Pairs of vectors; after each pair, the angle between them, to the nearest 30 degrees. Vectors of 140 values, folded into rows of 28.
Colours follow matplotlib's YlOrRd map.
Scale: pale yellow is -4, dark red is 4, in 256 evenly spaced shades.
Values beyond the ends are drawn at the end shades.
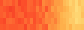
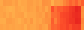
150 degrees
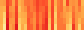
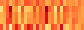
60 degrees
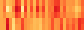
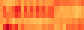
60 degrees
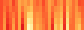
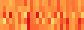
120 degrees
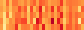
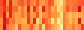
150 degrees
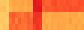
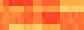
120 degrees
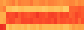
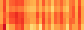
60 degrees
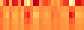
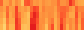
120 degrees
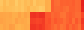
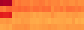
120 degrees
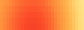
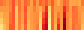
90 degrees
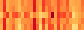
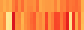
90 degrees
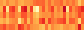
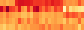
120 degrees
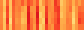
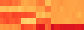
90 degrees
